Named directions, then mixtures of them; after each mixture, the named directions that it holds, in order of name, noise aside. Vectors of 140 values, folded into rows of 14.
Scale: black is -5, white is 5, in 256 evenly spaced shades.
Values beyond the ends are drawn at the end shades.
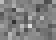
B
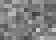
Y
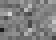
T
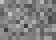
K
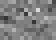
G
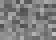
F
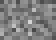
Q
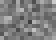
G, Q.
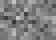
B, G, T.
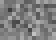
F, Q, T.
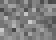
G, Q, T.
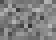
B, K.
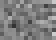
F, K, Q.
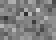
G.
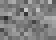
G, T.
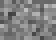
F, Y.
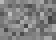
K.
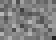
F, Q, T.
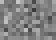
G, K, Q.
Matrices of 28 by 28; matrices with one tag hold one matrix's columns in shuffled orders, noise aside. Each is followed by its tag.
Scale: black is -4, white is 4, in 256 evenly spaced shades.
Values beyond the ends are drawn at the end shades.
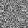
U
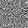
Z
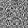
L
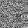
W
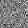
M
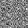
L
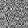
L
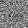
W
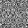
M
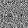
W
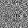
W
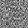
L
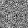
W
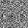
W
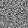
Z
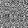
W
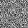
M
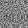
W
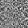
L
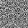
Z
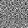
Z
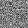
Z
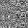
W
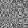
M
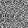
W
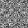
M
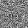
W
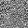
Z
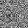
W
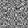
L
